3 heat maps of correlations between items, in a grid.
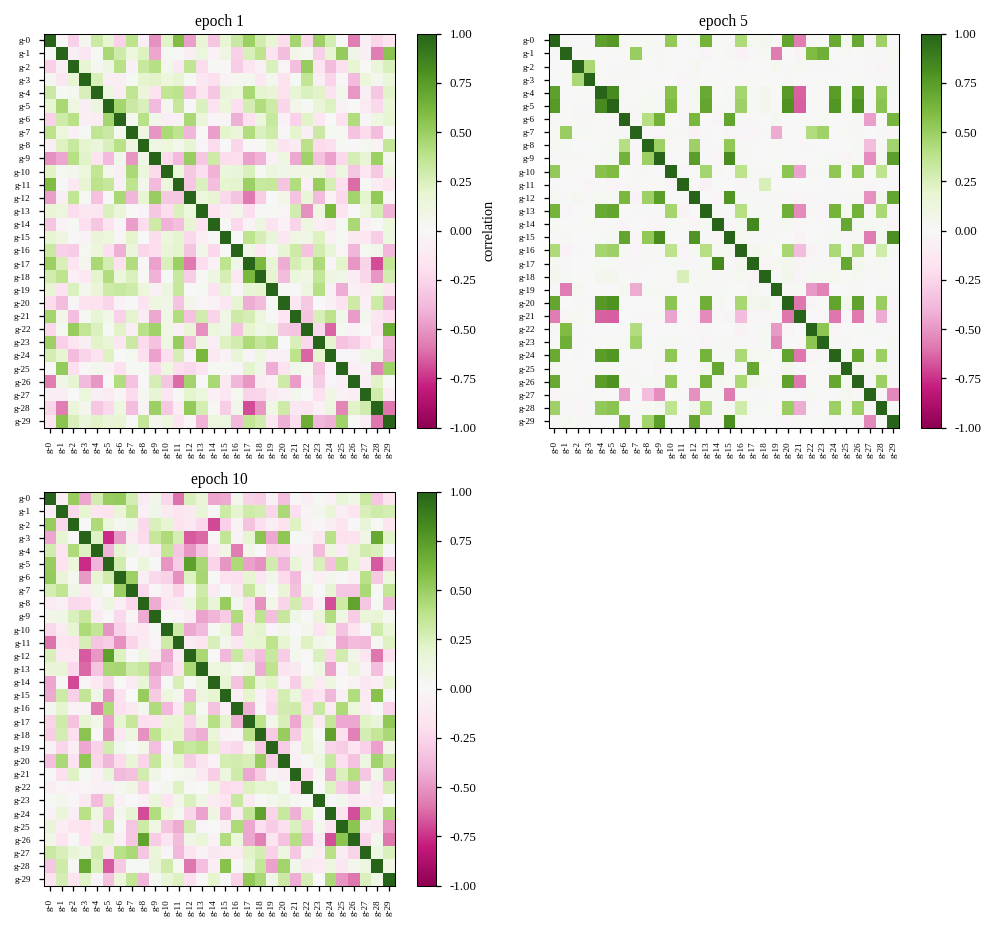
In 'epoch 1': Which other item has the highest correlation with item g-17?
g-18
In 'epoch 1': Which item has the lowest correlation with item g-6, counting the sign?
g-16
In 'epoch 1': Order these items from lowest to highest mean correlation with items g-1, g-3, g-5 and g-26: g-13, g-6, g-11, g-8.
g-11, g-13, g-8, g-6
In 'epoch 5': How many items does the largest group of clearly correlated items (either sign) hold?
11
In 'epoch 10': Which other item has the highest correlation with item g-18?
g-24
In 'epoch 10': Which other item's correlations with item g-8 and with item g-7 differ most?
g-26
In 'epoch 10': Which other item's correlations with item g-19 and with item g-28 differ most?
g-3
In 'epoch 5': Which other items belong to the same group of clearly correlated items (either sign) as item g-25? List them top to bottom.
g-14, g-17
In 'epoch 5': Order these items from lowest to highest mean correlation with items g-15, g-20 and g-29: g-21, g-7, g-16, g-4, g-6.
g-21, g-7, g-16, g-4, g-6
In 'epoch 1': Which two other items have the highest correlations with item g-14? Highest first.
g-26, g-9
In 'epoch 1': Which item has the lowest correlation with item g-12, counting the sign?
g-17
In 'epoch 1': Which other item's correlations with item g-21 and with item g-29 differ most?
g-22
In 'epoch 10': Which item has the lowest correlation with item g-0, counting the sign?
g-11
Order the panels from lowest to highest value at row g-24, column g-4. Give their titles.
epoch 1, epoch 10, epoch 5
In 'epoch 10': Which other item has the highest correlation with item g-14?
g-17
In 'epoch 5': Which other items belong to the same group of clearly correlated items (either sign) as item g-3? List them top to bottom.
g-2
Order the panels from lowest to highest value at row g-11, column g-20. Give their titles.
epoch 1, epoch 5, epoch 10
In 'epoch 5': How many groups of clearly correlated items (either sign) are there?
6
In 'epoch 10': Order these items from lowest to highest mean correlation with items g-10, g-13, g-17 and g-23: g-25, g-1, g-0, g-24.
g-25, g-0, g-24, g-1
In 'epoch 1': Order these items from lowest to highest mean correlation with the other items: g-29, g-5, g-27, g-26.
g-26, g-27, g-29, g-5
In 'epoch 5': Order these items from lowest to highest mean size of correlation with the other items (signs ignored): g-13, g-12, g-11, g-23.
g-11, g-23, g-12, g-13
